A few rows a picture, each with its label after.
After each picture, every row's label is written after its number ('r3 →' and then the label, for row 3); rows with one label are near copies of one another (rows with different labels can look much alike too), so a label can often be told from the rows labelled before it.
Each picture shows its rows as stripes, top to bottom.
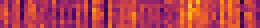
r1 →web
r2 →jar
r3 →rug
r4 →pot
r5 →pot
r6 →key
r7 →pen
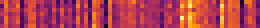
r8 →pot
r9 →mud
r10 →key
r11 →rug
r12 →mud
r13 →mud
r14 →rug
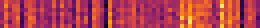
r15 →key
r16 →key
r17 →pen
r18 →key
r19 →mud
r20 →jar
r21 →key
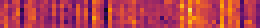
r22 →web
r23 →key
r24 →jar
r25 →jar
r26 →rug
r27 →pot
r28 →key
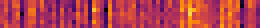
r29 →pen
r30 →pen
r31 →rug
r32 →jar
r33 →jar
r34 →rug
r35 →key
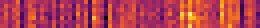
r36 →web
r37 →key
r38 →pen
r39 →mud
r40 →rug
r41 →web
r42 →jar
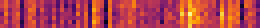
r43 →pot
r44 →pot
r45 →rug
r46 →mud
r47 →web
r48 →rug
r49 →jar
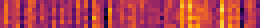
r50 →mud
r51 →mud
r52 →key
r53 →key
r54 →rug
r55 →key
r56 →web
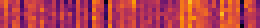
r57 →pot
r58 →pot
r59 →pen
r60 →key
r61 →rug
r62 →pen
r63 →pen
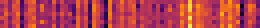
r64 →jar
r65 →pen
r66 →pen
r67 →key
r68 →jar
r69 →pen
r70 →jar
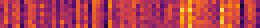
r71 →pot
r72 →pen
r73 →mud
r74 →pen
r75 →mud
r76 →key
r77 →jar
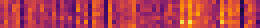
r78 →pot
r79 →pen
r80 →pen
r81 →web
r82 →key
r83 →mud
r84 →pot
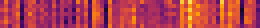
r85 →mud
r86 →web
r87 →pot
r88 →web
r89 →pot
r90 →pot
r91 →jar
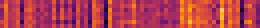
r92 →key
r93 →pot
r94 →key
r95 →key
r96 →key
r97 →pot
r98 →key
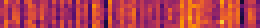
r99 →key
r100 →rug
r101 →pen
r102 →pen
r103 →pen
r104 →key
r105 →rug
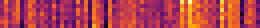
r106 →mud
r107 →web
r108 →mud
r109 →pen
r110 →web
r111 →pot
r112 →rug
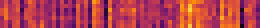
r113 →rug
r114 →mud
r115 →pot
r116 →pot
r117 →key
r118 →pen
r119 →pen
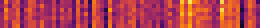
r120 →mud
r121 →pen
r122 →key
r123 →mud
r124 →key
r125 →pen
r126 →pen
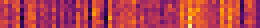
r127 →pot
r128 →pen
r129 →web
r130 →rug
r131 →jar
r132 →pot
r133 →jar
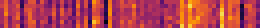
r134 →rug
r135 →pot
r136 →key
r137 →key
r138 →web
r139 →rug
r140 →mud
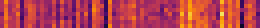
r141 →key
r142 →pot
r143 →rug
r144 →mud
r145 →pot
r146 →key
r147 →key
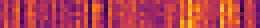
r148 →jar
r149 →web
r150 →web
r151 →jar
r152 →web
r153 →mud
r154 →mud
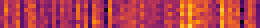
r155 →key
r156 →mud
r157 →key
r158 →mud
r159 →jar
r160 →web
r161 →mud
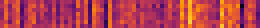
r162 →mud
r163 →pen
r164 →web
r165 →mud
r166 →mud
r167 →jar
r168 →key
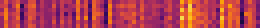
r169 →mud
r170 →jar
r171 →mud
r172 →pot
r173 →mud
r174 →key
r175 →mud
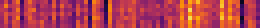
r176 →web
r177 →key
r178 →jar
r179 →key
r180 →web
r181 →pen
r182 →pen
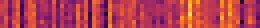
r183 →web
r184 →jar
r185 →jar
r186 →jar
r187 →mud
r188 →pen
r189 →jar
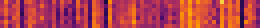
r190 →key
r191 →pen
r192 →pot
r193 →pot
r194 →pen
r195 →pot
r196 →web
